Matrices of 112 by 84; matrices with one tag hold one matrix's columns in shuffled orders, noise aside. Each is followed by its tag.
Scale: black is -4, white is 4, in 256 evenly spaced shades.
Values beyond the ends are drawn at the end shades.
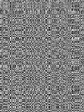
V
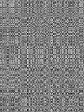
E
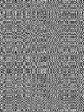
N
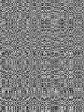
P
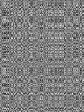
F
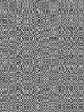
V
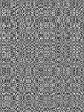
F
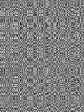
F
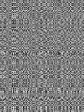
P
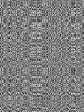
F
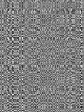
V
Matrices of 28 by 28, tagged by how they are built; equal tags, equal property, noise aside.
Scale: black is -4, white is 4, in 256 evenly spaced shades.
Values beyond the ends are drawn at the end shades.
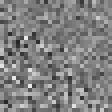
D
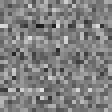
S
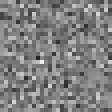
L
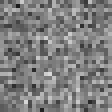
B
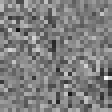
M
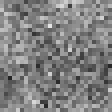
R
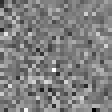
D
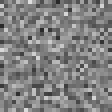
L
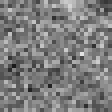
R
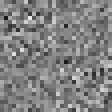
M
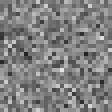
L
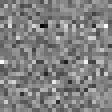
S
